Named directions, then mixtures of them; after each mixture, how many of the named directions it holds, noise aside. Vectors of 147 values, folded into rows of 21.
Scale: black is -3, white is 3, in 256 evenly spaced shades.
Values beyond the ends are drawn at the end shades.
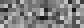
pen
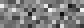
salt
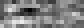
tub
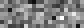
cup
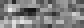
one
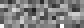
four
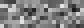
three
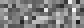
three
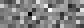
one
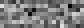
three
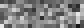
four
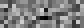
two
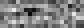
four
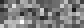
two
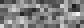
four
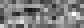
two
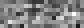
two
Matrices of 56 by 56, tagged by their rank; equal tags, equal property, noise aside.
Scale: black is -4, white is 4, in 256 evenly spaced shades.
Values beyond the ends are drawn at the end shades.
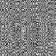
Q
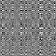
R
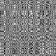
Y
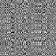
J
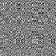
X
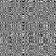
J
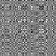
J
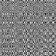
R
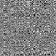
Q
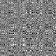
Y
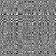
R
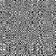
Q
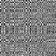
R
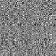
X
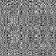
Q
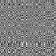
J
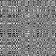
R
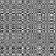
R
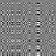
R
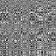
Y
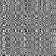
J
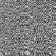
X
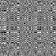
R
